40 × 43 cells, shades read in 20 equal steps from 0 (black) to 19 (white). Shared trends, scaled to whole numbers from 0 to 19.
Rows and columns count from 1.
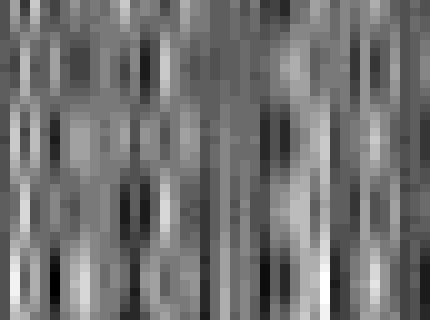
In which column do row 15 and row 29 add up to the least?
27
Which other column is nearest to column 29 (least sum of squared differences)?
6
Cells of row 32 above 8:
24
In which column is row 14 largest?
33
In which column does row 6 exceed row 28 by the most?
13
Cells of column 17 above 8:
27
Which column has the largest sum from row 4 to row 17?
17
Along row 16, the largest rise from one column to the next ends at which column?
2
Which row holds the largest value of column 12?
1
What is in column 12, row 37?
9
